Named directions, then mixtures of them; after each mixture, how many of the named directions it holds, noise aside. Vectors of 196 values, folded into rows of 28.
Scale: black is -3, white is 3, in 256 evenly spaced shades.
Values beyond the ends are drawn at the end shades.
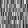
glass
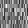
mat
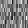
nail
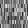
two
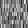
two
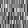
three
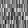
two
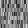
one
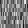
one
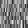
two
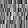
one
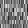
two
